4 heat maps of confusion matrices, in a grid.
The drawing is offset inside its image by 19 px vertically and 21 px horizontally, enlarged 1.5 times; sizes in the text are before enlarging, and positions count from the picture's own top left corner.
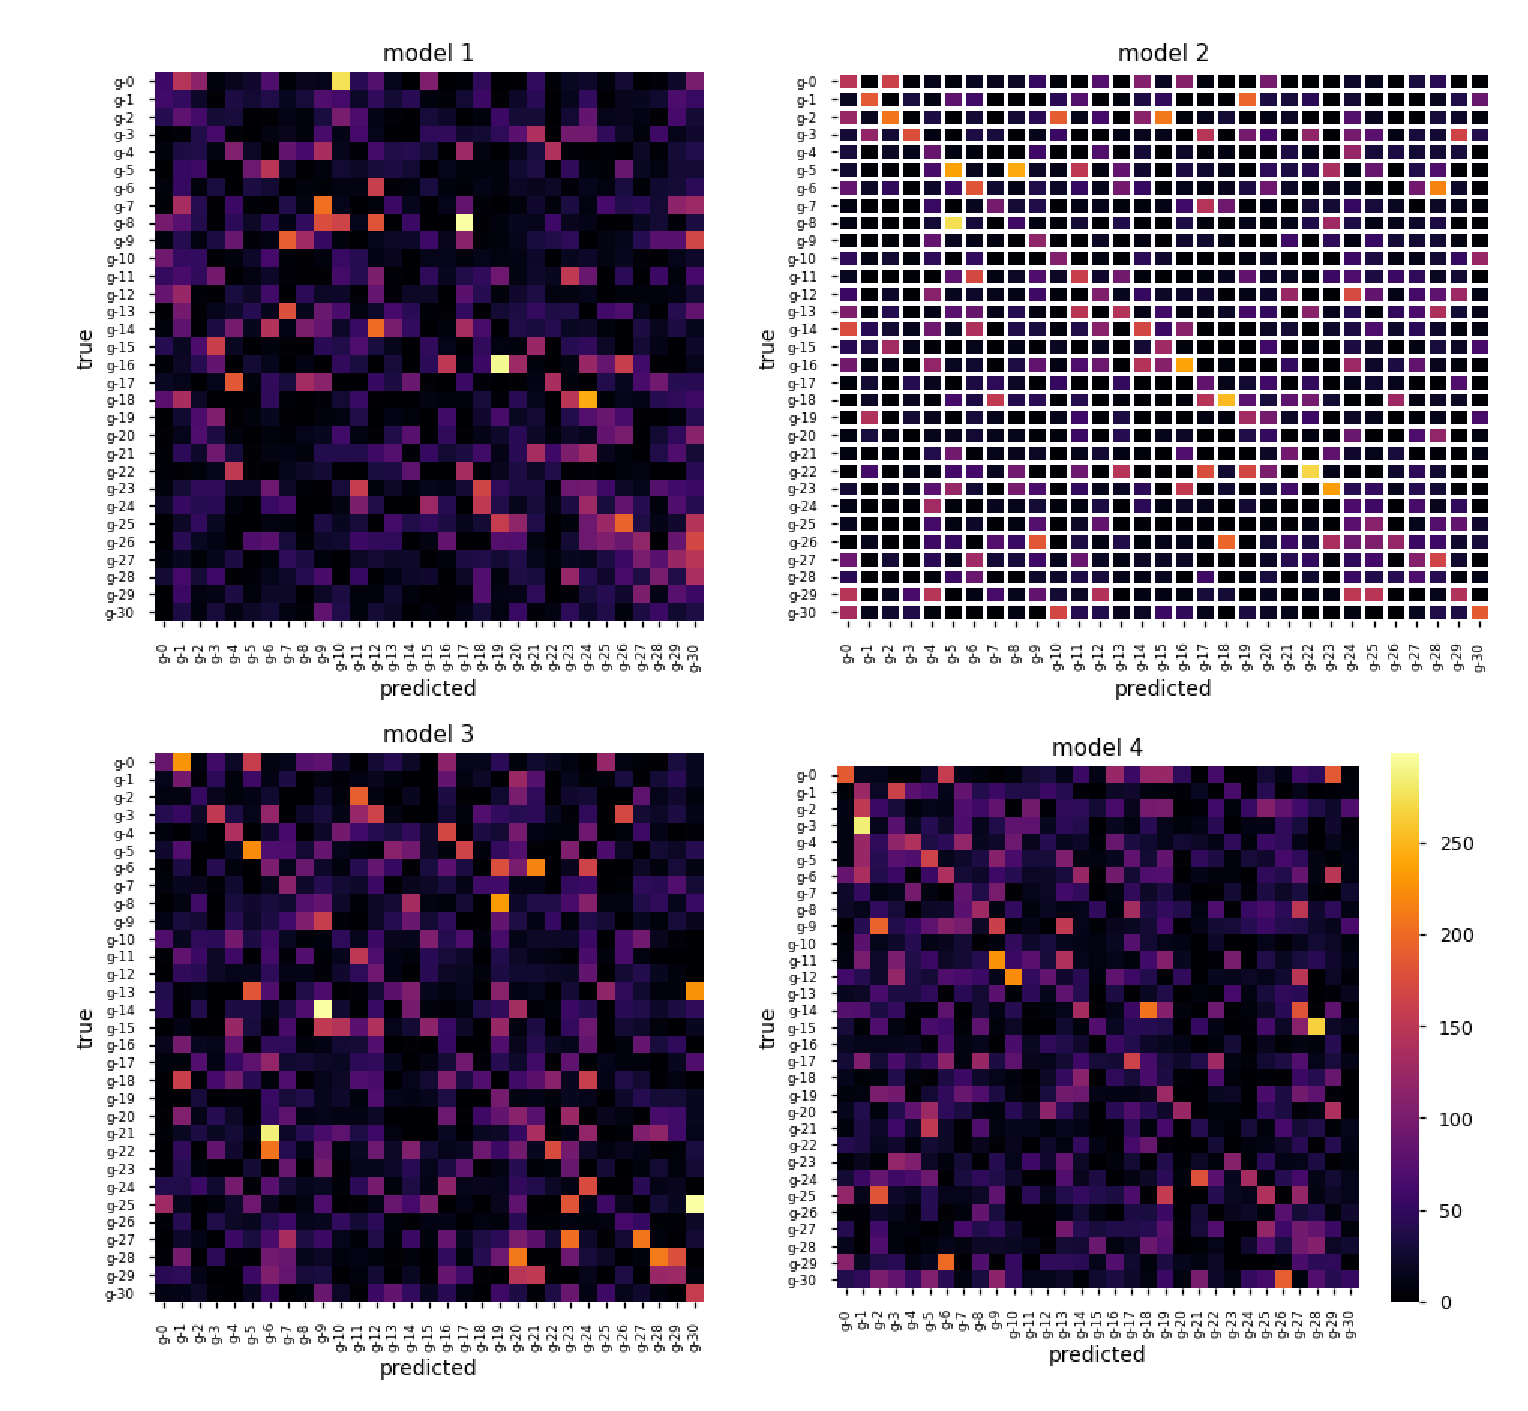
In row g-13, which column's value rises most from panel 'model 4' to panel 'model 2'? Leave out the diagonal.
g-28
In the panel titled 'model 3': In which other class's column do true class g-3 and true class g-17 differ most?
g-26
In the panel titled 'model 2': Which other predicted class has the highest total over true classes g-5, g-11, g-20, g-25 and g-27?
g-28
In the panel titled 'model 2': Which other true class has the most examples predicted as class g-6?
g-11
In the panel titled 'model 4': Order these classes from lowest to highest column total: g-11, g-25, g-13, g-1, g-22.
g-11, g-22, g-25, g-13, g-1
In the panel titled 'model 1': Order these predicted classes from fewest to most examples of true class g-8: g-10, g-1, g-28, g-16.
g-16, g-28, g-1, g-10
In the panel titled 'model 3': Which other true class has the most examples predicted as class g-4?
g-15
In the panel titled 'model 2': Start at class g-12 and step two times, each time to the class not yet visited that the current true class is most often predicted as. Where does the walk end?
g-4
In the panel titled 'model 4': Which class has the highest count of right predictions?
g-0
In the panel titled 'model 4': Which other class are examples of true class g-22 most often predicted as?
g-18
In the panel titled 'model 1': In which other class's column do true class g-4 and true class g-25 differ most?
g-26
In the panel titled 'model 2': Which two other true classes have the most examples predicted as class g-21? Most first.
g-12, g-18
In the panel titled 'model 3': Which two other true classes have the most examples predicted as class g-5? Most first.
g-13, g-0
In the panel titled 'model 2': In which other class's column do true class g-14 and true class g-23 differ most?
g-0
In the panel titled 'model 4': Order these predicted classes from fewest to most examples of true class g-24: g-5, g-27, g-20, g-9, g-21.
g-20, g-9, g-27, g-5, g-21
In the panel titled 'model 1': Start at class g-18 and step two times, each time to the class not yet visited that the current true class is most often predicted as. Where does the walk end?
g-15
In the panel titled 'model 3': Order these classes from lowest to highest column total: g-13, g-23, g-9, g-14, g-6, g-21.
g-13, g-14, g-21, g-23, g-9, g-6
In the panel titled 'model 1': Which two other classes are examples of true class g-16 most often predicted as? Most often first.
g-19, g-26
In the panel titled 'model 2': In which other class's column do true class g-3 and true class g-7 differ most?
g-29
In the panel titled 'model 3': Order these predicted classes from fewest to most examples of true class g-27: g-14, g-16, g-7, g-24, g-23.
g-24, g-14, g-16, g-7, g-23
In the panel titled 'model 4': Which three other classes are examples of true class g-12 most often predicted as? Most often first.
g-10, g-27, g-3
